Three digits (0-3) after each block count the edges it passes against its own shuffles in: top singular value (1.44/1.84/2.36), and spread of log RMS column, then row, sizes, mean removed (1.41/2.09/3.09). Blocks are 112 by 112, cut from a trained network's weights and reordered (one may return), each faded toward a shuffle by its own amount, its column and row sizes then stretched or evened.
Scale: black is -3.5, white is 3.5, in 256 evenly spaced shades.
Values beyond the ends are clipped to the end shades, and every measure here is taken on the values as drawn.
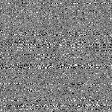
2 0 3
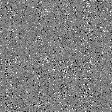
0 2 1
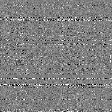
1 1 3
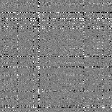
3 2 3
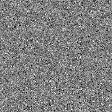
0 1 1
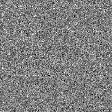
1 1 1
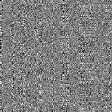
3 3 0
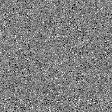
0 1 1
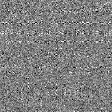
2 1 2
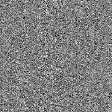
0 2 0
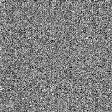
1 0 1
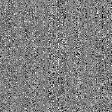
0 3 1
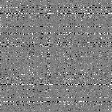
2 2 3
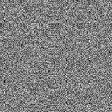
3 1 0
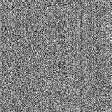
2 1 0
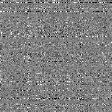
2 2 3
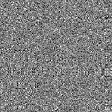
2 1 1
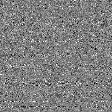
1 1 2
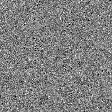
0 1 0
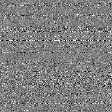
2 1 3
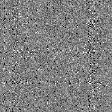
1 2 1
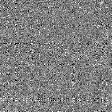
2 2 2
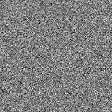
2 0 1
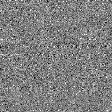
1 0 2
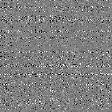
1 2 3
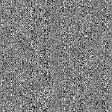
0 3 0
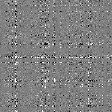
1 3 3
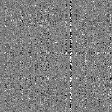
2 3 1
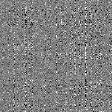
1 3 2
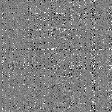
1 3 2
